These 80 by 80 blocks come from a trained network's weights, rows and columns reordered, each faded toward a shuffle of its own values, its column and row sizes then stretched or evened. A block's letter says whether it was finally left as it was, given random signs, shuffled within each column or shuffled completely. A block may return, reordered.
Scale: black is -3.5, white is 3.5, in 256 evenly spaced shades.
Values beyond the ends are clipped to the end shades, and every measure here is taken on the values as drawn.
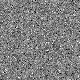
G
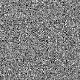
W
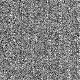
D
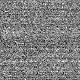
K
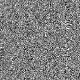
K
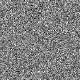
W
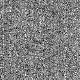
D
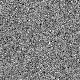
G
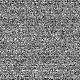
K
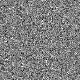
D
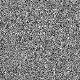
W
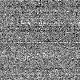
K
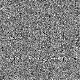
W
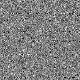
W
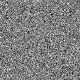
D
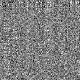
K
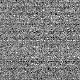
K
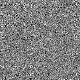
W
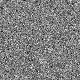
G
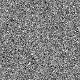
D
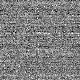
K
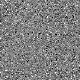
K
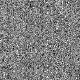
D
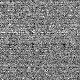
K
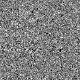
W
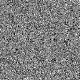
W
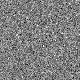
G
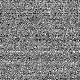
K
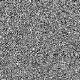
K
